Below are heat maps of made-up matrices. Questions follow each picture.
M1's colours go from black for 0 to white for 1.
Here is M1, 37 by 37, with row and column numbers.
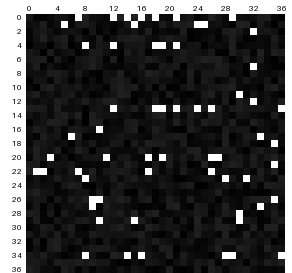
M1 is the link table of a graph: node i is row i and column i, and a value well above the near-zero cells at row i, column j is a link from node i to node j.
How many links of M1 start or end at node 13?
7
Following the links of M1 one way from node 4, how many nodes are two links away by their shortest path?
2
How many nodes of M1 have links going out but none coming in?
7
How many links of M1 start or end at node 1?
5
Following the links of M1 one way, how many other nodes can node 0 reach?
12
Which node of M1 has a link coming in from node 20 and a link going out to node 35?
node 26
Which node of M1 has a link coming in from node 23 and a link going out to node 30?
node 28
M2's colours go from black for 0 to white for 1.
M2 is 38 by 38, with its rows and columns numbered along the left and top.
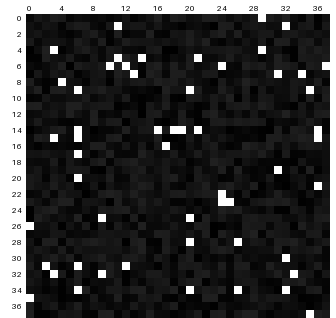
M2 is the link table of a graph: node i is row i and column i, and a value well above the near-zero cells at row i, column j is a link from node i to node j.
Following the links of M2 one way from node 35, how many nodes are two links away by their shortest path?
1
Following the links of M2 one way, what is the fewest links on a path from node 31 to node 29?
5
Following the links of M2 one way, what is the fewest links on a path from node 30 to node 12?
4
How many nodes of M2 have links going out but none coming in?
9
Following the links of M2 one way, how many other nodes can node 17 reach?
8
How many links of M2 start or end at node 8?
1
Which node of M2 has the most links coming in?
node 6
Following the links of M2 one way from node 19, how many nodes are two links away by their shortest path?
3
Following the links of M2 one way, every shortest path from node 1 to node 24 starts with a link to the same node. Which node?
node 32
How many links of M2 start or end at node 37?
2
